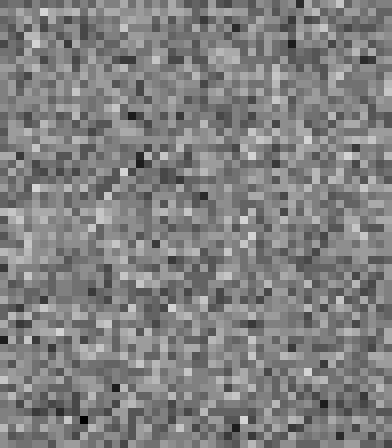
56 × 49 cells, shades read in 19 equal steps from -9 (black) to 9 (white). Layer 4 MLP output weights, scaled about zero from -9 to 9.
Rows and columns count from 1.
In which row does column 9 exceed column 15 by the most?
53
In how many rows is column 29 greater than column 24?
25
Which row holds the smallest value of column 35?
21
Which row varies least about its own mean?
14
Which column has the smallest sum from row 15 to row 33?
19
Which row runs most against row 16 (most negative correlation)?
11
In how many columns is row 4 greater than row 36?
19
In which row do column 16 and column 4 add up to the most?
35
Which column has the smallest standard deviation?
34
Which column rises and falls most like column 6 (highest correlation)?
44
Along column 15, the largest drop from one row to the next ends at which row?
49
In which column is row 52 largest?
26
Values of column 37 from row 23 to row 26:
0 3 2 3
